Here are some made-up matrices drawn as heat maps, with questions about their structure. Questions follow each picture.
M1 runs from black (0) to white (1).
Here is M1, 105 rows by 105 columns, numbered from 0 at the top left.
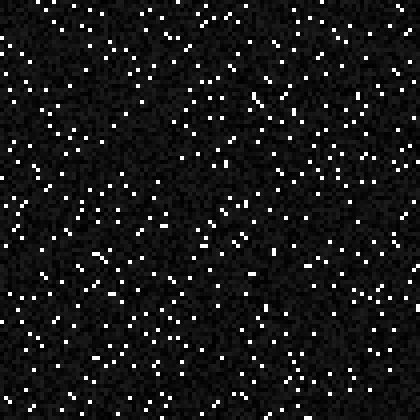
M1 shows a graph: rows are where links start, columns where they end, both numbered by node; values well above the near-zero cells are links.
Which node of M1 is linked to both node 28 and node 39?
node 90
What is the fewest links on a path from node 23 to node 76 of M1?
3
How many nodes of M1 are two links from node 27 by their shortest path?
9
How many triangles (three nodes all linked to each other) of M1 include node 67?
4
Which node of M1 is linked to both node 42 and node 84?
node 9
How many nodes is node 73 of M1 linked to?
7
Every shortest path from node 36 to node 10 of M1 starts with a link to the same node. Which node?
node 78
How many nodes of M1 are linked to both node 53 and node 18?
0
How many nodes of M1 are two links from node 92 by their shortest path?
5
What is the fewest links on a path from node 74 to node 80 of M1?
2
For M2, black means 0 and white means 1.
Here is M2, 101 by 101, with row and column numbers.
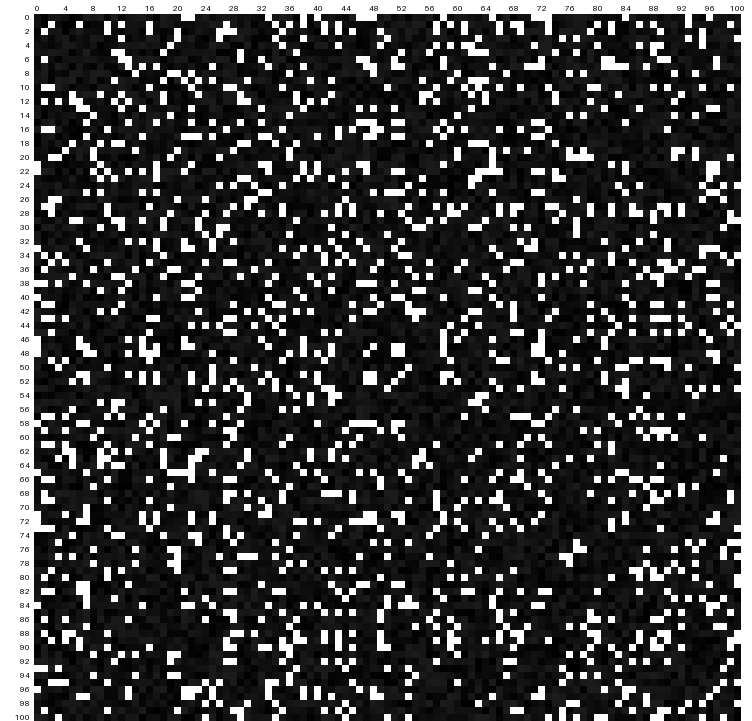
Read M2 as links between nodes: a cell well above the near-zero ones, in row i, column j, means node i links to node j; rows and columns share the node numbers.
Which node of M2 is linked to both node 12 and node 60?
node 91
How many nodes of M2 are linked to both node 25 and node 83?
4
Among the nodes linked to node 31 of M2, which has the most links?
node 88
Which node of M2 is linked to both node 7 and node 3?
node 38
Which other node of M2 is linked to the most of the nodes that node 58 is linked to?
node 72
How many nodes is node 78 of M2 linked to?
11
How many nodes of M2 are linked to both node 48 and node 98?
0
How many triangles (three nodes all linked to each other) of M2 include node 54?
8
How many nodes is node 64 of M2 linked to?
12
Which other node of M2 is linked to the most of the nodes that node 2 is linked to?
node 27
